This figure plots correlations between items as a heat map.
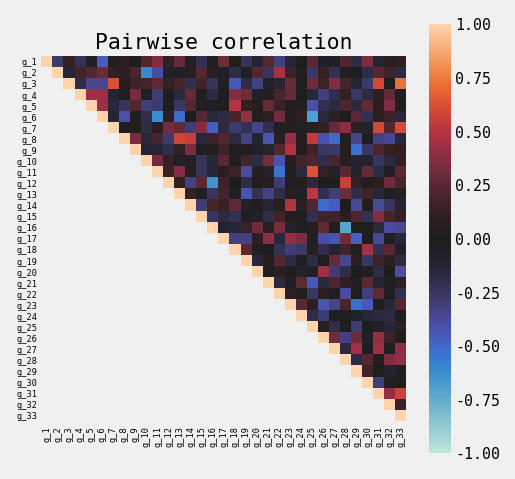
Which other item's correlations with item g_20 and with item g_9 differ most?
g_26
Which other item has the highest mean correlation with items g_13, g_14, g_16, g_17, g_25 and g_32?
g_8
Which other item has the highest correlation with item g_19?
g_6
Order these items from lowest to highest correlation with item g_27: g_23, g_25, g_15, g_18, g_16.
g_23, g_25, g_18, g_16, g_15
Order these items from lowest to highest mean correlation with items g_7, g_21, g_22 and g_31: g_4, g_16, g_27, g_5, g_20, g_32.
g_20, g_16, g_4, g_5, g_32, g_27
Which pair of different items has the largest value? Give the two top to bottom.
g_3, g_33
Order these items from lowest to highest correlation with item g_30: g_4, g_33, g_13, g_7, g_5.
g_4, g_7, g_33, g_13, g_5
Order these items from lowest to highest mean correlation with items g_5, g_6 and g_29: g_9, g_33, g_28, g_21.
g_9, g_33, g_28, g_21
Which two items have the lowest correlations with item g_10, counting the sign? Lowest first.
g_2, g_22
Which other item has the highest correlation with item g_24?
g_17
